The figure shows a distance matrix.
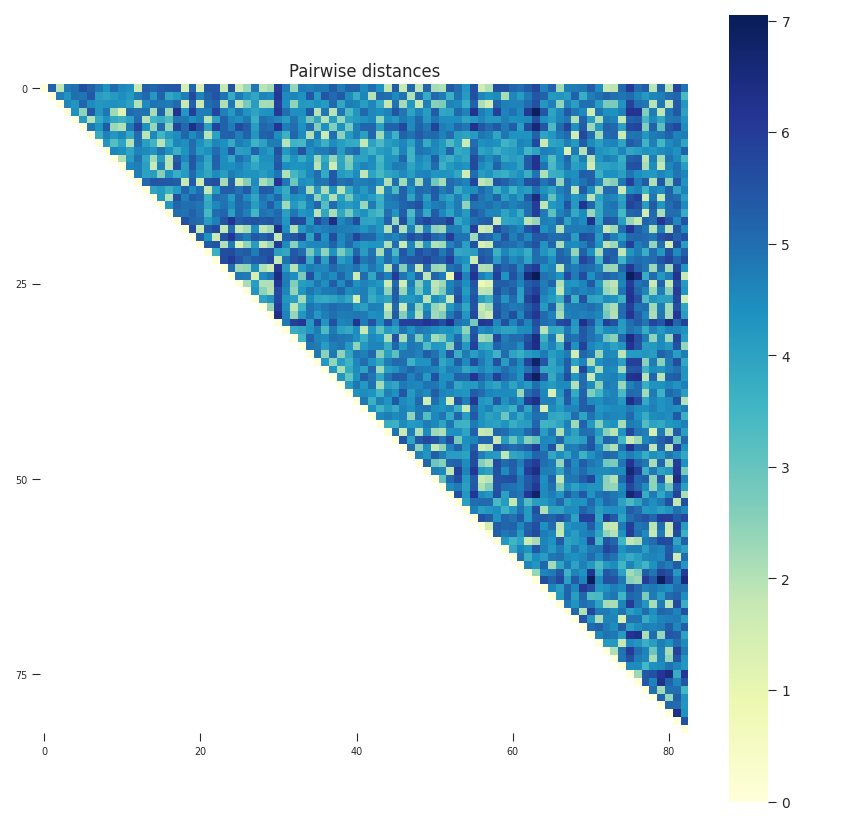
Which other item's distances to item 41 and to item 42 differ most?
64
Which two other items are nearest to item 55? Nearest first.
22, 19
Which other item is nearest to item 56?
25
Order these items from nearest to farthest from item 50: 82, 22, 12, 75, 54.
12, 54, 82, 22, 75
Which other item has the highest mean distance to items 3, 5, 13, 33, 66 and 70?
63
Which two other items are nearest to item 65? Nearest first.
39, 61
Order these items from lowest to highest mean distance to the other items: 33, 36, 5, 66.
66, 36, 33, 5
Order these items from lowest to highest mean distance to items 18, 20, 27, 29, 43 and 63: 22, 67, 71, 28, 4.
28, 71, 4, 67, 22
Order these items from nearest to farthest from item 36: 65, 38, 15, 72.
38, 15, 65, 72
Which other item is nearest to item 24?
52
